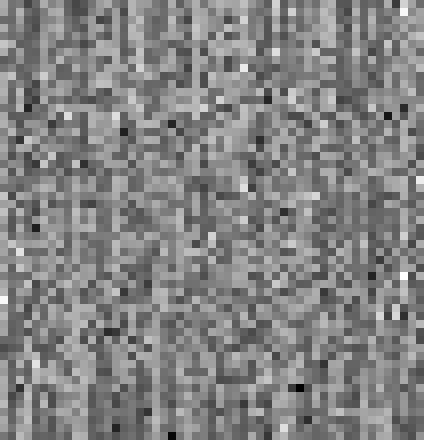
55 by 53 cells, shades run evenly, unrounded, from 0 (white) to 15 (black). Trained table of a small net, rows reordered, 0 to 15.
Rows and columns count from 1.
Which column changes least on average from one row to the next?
46
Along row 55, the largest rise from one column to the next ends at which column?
22
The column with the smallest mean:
1
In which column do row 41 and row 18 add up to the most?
33
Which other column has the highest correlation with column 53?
31
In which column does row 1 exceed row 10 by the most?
2
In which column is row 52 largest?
19
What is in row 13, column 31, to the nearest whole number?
9
